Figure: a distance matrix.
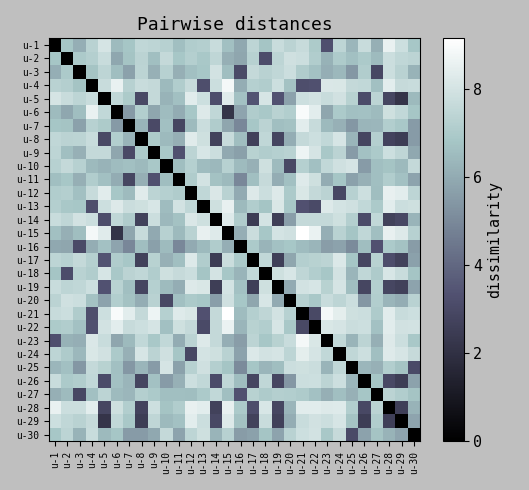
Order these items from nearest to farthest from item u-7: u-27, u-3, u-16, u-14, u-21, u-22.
u-16, u-3, u-27, u-14, u-22, u-21
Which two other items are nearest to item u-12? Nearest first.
u-24, u-16
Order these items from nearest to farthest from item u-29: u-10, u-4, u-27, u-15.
u-10, u-27, u-4, u-15
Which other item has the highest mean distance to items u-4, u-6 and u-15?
u-28
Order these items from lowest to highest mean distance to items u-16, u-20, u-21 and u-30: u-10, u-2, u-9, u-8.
u-10, u-8, u-9, u-2
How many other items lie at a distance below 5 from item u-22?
3
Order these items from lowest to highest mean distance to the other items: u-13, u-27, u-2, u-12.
u-27, u-2, u-13, u-12
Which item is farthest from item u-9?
u-21
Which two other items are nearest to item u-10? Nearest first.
u-20, u-26
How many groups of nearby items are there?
10
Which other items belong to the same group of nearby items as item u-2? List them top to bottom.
u-18
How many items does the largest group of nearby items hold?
8
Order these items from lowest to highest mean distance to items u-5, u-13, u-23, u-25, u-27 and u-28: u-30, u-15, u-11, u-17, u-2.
u-17, u-30, u-11, u-2, u-15
